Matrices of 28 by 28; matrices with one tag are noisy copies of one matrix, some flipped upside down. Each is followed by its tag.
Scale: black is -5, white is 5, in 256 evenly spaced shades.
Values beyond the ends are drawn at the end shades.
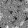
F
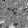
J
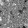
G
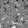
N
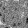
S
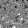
N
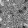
G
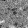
J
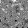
N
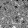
N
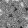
F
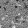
N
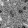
G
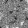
F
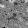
J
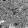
J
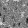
S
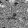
J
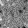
G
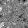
G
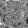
S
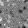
G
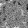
S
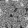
F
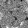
F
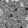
F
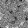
F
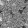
G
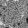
S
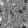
G
